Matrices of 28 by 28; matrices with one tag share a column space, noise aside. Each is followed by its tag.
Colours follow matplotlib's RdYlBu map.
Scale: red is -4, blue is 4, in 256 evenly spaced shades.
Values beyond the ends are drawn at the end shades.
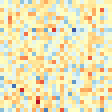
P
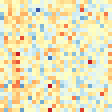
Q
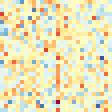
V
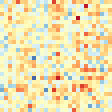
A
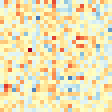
A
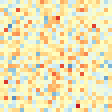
P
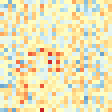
Q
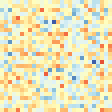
P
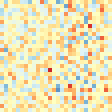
A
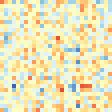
A
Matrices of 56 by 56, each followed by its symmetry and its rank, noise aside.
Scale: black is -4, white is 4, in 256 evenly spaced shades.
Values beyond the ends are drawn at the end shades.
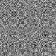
symmetric, rank six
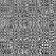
no symmetry, rank six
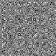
symmetric, rank eight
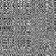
no symmetry, rank six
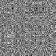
antisymmetric, rank eight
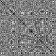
symmetric, rank eight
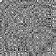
symmetric, rank seven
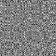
antisymmetric, rank eight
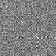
symmetric, rank seven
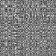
symmetric, rank six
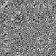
symmetric, rank seven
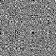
symmetric, rank seven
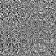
no symmetry, rank six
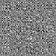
antisymmetric, rank six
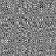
antisymmetric, rank six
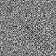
symmetric, rank eight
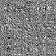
antisymmetric, rank eight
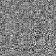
no symmetry, rank six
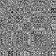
symmetric, rank eight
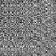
no symmetry, rank six
